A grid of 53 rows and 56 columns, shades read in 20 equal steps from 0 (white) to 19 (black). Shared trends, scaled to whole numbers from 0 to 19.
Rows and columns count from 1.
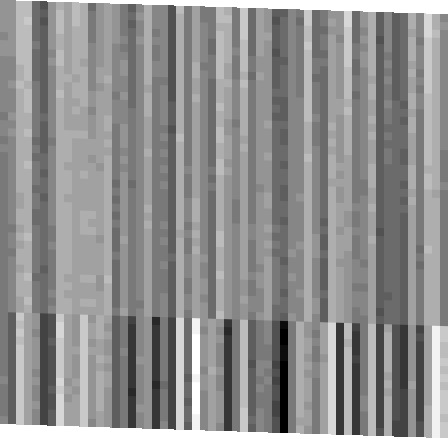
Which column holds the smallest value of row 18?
54
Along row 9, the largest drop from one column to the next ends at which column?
23
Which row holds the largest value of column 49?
36
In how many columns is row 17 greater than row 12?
9
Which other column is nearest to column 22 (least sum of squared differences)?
48
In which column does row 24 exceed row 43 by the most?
25
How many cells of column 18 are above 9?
1
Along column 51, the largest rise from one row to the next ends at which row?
40
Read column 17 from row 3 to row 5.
12 11 11
